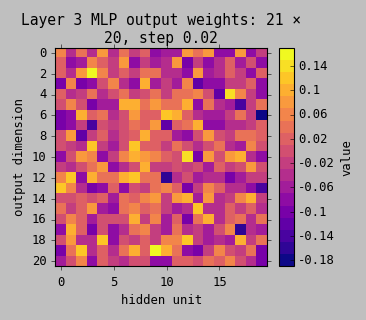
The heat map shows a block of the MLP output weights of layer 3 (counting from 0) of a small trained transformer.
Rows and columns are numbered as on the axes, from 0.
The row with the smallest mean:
3
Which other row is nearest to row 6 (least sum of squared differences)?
19
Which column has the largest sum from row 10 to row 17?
7
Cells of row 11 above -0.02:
11
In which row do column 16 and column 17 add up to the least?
5
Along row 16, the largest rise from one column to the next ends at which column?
13
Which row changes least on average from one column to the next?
20
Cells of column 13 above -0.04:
13
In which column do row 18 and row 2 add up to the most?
4
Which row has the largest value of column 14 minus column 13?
10
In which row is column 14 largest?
16
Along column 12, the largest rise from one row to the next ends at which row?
14
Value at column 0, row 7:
-0.1
